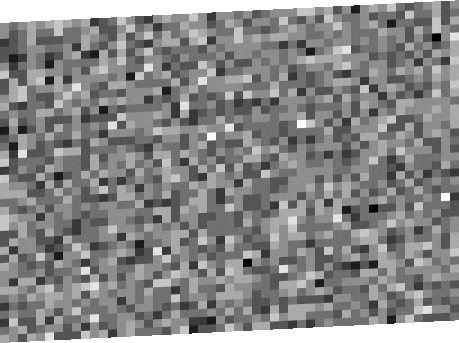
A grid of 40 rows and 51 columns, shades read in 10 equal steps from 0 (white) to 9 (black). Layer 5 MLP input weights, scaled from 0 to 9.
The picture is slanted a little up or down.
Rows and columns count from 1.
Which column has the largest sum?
40
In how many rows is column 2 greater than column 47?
17
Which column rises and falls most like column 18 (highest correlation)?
42
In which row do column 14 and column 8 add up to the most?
16
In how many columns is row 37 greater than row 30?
20
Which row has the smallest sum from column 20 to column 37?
4
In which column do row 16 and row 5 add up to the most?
2
